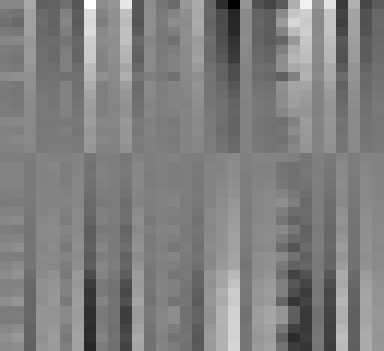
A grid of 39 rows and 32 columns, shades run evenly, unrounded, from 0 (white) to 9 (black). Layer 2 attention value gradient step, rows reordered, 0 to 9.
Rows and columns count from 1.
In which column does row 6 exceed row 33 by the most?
20
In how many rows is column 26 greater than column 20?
22
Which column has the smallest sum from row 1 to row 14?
8
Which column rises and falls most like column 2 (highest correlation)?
1
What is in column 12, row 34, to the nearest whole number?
3
